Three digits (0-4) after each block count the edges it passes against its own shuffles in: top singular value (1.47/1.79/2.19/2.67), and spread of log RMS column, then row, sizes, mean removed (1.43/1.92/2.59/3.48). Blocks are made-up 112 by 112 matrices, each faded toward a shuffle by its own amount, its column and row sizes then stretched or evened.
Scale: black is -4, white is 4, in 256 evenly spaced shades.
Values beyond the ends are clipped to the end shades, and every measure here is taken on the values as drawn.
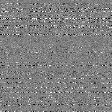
1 1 4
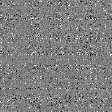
1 2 4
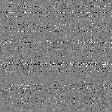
1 2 4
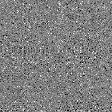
2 1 2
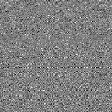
4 0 3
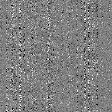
2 4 0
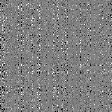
2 4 2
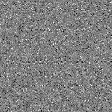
2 0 1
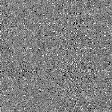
2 2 2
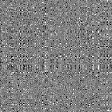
4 3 2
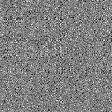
3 1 1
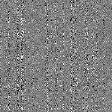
0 4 2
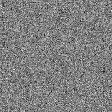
1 0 0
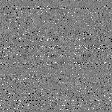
2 0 3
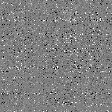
1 2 3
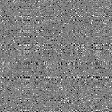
4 1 3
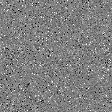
1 1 0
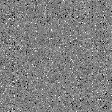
1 2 0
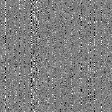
3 4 0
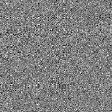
3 2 2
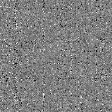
0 3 1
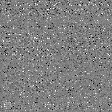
1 1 2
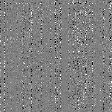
1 4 2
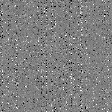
2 3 0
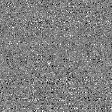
1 1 3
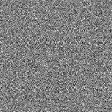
3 1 2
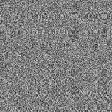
3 0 1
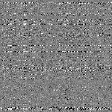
3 2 4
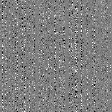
0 4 0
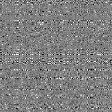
4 1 4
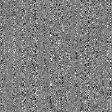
1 4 1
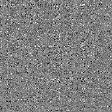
0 3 3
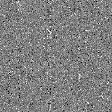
1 2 0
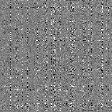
2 4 3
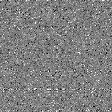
2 0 2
